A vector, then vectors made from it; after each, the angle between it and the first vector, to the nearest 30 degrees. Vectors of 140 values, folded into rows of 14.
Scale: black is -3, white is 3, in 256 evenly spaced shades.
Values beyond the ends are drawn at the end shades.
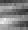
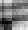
150 degrees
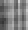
120 degrees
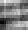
150 degrees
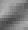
120 degrees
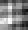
30 degrees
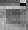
60 degrees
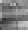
150 degrees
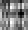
60 degrees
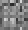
90 degrees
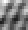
120 degrees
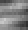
30 degrees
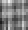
120 degrees
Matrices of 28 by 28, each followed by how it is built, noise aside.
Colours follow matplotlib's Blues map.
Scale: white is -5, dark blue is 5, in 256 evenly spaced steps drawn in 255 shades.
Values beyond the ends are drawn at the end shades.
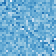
block diagonal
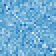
diagonal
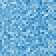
repeating rows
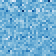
uneven rows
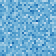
noise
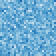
noise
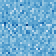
uneven rows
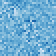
block diagonal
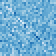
diagonal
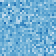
block diagonal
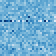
uneven rows
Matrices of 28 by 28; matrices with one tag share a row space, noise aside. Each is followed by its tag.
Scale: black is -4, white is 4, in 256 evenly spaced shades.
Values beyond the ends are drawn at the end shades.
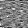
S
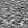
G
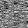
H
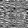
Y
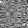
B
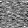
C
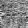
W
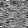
Y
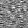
S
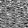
C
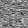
G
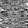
H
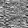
Y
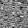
G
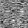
G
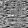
Y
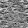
H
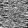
H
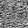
C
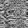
Y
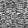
C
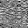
B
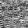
W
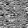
Y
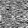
C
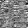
H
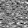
C
